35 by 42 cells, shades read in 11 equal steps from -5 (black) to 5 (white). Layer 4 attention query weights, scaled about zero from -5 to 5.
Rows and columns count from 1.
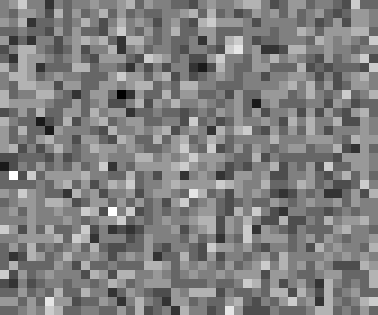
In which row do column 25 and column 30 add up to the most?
21
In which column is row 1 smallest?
6
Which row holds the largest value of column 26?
35
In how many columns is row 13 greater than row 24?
16
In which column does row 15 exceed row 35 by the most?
28
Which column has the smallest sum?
36
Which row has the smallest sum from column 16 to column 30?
8
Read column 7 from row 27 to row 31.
2 -1 0 1 0
